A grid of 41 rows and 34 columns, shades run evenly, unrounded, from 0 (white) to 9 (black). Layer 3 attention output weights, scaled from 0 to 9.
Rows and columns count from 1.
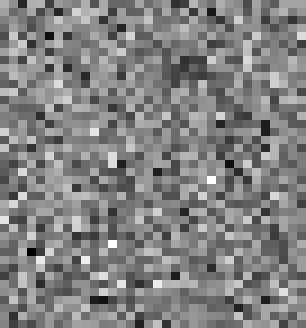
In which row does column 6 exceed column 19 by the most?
5
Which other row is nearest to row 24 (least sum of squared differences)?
4
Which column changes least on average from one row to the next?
33
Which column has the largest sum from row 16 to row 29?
26
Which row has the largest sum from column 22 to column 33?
16
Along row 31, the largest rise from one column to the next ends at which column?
14
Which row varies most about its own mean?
36
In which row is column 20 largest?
35
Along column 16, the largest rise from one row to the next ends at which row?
40
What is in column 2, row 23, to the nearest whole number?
4
